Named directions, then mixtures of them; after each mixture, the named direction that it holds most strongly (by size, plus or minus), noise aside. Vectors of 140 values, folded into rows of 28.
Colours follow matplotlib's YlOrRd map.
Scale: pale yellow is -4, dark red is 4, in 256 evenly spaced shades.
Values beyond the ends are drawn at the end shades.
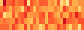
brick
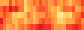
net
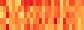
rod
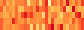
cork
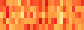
rod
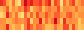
rod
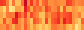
net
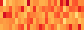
brick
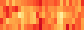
net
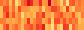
cork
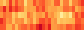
net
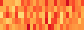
rod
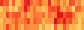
net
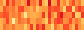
cork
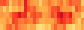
net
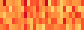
cork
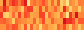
brick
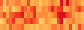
net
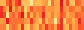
rod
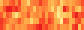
net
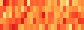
brick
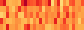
rod
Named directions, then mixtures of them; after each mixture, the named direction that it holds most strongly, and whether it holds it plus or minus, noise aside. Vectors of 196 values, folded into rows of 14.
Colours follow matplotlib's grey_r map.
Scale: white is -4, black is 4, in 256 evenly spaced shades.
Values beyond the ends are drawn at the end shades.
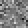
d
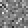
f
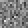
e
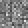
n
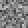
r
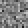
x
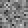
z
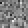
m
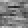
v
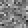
d, plus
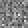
n, plus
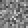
r, minus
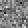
d, plus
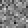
d, minus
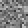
r, plus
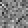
f, minus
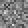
z, minus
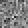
e, minus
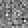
n, plus
